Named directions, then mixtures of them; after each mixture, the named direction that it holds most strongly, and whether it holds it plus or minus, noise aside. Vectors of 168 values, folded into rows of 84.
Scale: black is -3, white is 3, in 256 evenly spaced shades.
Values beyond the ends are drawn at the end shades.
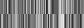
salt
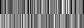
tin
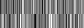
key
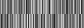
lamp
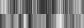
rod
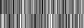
key, plus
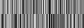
key, minus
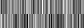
lamp, minus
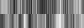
rod, plus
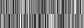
key, plus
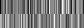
tin, plus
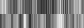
rod, plus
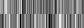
key, minus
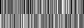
tin, plus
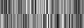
salt, plus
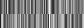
salt, plus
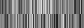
lamp, plus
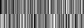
key, plus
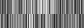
lamp, plus
